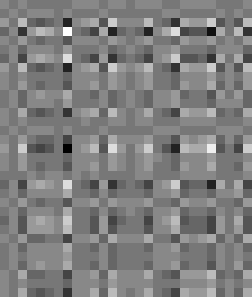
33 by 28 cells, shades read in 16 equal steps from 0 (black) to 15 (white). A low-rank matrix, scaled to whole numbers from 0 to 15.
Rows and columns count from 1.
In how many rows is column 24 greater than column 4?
17
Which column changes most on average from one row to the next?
8
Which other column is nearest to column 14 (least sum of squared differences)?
1
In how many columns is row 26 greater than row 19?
12
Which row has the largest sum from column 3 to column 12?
4
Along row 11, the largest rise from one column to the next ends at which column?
25
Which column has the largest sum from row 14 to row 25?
24
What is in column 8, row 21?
13
